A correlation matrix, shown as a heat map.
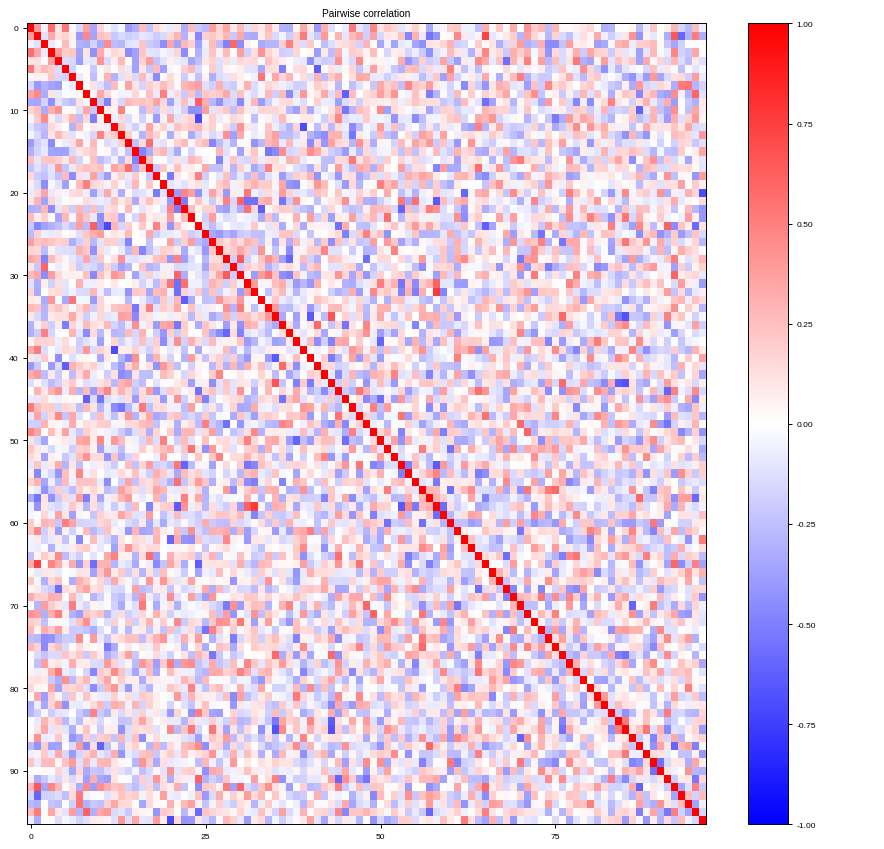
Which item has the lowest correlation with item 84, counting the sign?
43
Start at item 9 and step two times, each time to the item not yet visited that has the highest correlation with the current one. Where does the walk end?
91
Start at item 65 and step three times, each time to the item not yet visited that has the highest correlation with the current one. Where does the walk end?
30
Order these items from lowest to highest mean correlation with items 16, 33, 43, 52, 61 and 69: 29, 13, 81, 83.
13, 83, 29, 81
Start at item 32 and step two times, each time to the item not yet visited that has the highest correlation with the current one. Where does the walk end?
31
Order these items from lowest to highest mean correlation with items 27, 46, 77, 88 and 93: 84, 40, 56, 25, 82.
25, 82, 56, 40, 84
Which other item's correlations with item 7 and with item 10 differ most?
87
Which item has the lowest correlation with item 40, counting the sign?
35
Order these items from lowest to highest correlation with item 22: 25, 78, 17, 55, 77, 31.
55, 78, 17, 25, 77, 31
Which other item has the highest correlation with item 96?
62
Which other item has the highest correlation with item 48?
70
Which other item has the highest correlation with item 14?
17
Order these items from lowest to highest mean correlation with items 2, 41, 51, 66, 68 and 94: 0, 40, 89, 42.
0, 89, 42, 40
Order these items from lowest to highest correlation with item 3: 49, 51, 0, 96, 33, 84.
51, 96, 84, 49, 33, 0
